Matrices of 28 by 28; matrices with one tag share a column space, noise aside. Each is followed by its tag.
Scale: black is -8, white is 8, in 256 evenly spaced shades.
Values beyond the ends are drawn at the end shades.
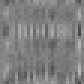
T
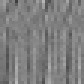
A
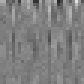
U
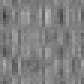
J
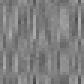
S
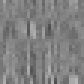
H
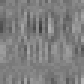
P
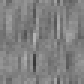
S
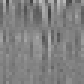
U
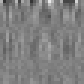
U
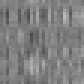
J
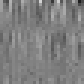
U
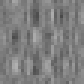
J
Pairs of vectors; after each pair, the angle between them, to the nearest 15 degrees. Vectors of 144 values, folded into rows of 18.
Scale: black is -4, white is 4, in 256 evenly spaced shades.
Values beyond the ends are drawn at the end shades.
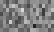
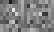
75 degrees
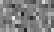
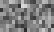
60 degrees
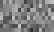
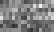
45 degrees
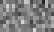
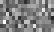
120 degrees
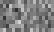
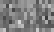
45 degrees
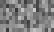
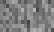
30 degrees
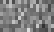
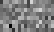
60 degrees
